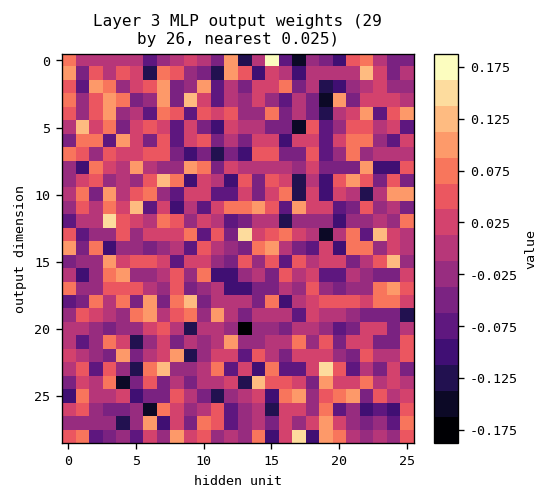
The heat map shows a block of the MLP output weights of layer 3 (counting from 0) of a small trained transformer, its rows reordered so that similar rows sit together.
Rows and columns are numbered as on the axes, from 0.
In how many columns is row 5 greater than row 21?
13
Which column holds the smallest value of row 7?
11
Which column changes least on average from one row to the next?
18
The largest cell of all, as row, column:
0, 15
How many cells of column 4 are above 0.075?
3
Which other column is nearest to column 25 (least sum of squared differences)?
10
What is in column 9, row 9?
-0.1
